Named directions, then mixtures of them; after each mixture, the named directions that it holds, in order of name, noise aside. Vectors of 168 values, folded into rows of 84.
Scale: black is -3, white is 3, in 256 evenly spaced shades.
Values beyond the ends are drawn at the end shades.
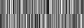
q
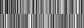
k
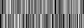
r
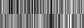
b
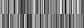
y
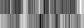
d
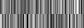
b, k, y.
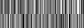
k, r, y.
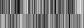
d, r.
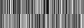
d, q.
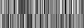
y.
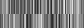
b, r, y.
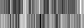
d.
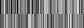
b, k.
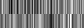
b.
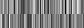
y.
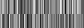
y.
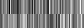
b, d, q.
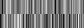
r.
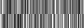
r.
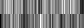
d, q, r.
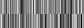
b, q, y.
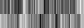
d.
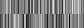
b, r, y.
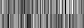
b, y.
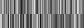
q, y.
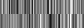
b, q.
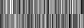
q, r, y.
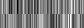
b.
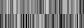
d, q, r.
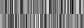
q.
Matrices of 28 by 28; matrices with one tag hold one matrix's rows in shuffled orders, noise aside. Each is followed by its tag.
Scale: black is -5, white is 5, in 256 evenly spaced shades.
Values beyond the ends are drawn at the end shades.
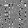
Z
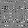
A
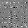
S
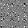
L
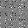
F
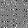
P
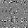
S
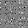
F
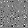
L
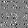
P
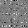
S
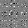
S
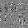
F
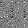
L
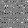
A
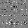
S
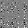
L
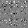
S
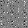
L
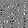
L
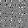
F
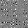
P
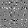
S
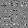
S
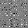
S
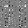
Z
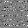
A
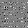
A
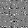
S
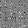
F
